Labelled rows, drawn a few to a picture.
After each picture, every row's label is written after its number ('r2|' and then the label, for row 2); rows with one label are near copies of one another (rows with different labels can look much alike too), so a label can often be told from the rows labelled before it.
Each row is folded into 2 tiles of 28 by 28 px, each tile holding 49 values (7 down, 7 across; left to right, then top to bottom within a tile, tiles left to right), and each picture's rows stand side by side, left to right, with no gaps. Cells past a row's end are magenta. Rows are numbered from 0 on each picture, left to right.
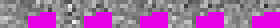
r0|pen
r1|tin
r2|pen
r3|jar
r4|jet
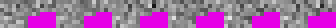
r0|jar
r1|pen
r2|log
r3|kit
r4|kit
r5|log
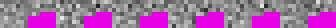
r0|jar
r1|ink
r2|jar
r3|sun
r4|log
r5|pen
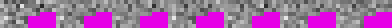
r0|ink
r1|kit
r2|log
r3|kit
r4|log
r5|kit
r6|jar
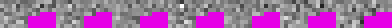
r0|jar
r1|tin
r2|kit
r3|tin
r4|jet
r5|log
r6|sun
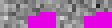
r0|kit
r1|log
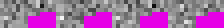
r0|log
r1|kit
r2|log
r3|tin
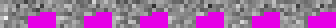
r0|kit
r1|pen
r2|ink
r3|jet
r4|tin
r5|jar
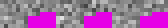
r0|sun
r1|pen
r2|jar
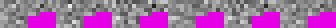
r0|tin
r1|tin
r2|ink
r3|pen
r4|ink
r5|tin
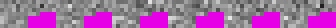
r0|jet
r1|tin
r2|pen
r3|pen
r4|kit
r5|log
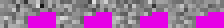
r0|log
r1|pen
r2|ink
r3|tin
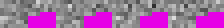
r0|pen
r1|tin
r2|log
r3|kit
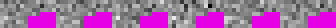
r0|ink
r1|jar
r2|kit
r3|log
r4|pen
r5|log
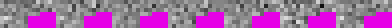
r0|pen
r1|log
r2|jet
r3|sun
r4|jet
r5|ink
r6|kit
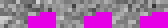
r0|pen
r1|kit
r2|jet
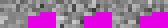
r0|jet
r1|sun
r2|sun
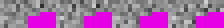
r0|log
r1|log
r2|sun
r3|sun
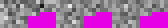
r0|ink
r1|tin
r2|tin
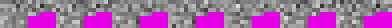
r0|jet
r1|jar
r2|sun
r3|sun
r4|tin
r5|jar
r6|ink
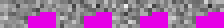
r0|kit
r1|log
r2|tin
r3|ink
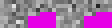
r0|tin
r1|jet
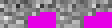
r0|jar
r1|jar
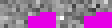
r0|sun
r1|kit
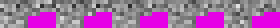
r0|jar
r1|jar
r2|jar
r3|jar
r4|tin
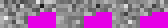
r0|ink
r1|jet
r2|tin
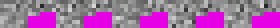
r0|jet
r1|jar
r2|pen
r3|sun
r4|log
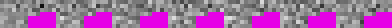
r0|jet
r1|jar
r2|pen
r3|ink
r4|pen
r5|ink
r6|sun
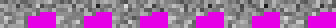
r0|jar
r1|jet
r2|tin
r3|jet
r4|log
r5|jar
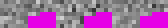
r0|pen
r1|sun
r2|jet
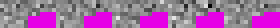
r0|jar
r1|log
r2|kit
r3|log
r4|jet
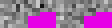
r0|log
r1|kit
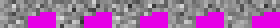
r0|tin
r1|sun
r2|jar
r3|tin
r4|log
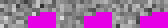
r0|jar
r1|kit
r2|sun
